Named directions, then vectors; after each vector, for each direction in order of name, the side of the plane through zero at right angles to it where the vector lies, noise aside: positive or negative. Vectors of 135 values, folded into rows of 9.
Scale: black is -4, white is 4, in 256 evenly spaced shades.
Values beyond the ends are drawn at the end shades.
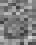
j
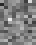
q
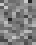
negative, negative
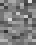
positive, positive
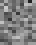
negative, negative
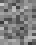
positive, negative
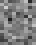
negative, negative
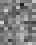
negative, positive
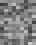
negative, positive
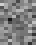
positive, negative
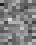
negative, positive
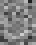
negative, negative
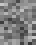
positive, negative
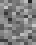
negative, negative
